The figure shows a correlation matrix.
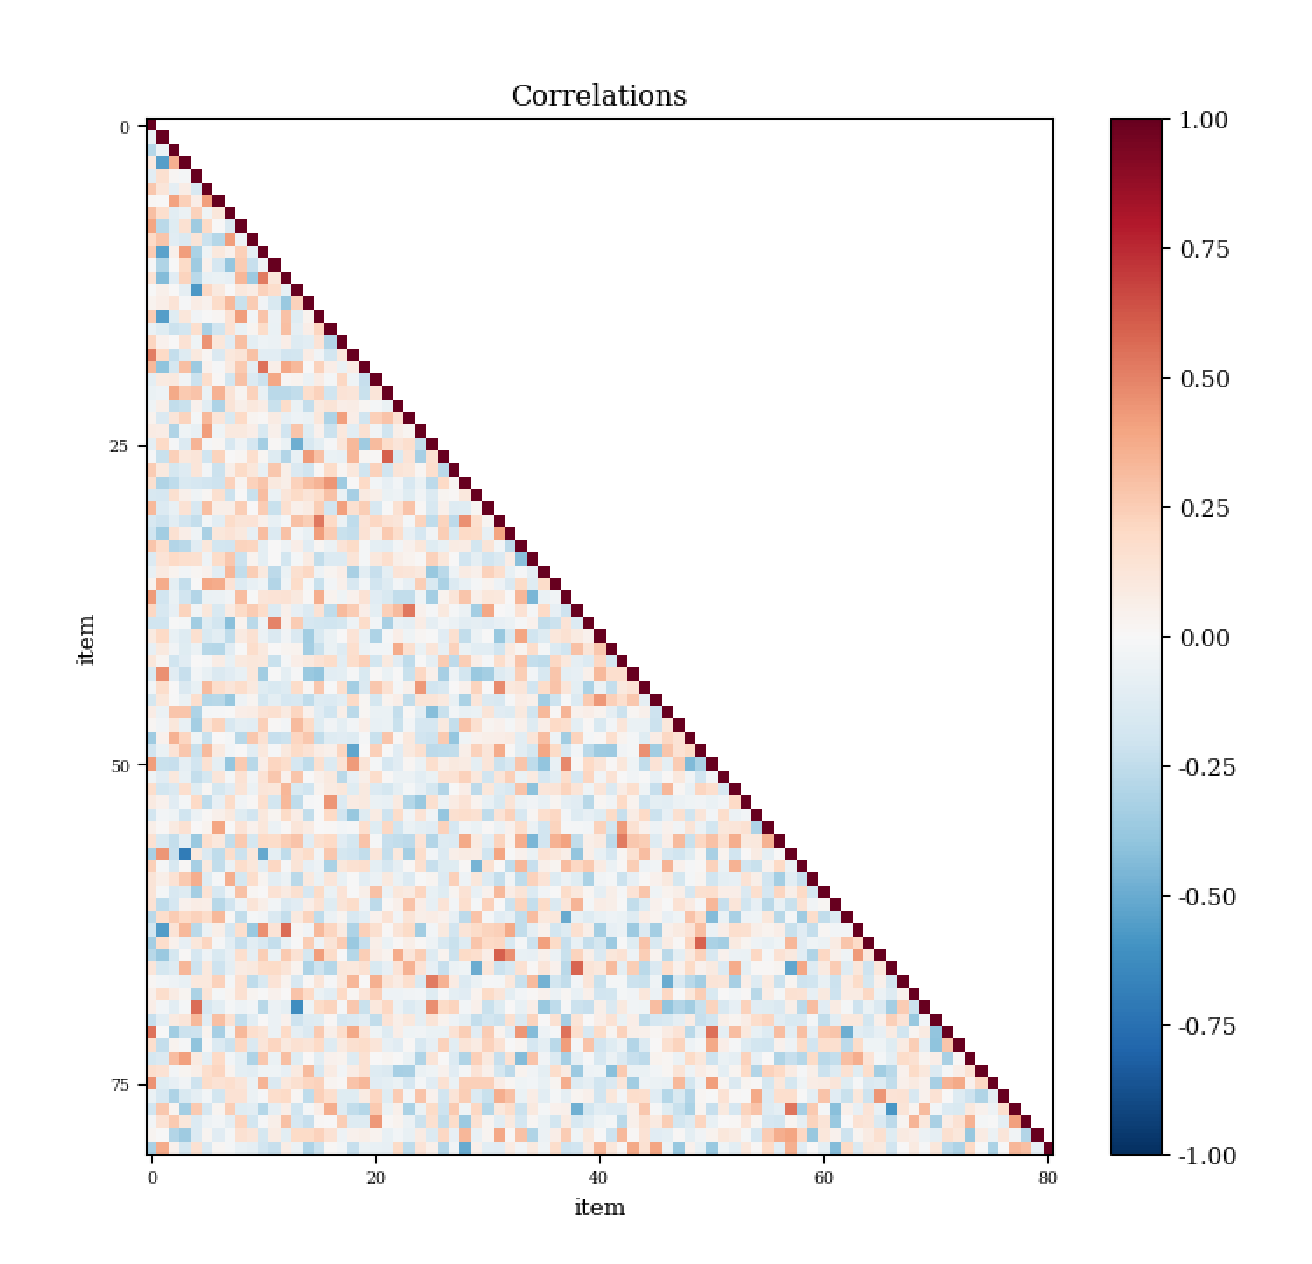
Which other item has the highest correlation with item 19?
10
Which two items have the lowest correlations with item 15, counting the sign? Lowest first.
1, 43
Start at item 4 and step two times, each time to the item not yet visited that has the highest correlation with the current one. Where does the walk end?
25
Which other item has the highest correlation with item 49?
64
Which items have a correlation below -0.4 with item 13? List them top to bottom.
4, 25, 69
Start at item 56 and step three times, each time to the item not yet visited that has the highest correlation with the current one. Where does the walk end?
6
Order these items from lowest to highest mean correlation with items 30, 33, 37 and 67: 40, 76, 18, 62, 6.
62, 76, 6, 40, 18
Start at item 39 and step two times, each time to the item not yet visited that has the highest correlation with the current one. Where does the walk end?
20
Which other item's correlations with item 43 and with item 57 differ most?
66
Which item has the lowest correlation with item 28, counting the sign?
80
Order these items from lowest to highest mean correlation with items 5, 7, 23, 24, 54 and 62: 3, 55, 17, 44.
55, 3, 17, 44
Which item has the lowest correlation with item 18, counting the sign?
49
